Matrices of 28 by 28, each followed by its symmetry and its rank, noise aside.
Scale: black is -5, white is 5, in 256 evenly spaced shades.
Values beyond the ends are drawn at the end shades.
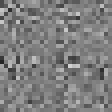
no symmetry, rank four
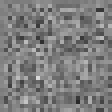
no symmetry, rank four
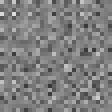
symmetric, rank four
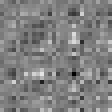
symmetric, rank two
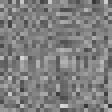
no symmetry, rank four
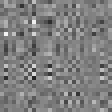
no symmetry, rank three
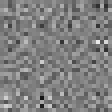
antisymmetric, rank four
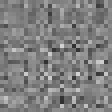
antisymmetric, rank four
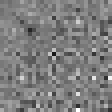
symmetric, rank four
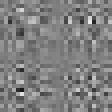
antisymmetric, rank two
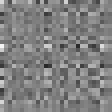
no symmetry, rank two
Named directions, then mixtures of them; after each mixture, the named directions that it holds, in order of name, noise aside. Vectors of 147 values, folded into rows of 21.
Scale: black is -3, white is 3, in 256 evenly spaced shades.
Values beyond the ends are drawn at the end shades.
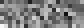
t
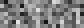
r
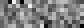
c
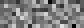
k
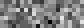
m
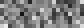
c, r, t.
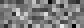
k.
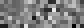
k, t.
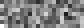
m, t.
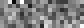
c.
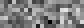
c, m.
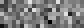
c, m, t.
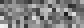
t.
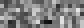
m, r.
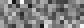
c.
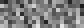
k, r, t.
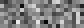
r.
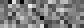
c, t.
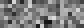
c, m.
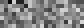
c, k, m.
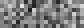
k, m, r.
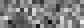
m.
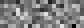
k.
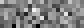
k, m, t.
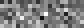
c, k, t.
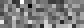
c, k, r.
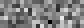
m.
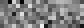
c.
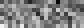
t.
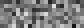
k.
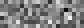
m, r, t.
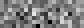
k, m, t.
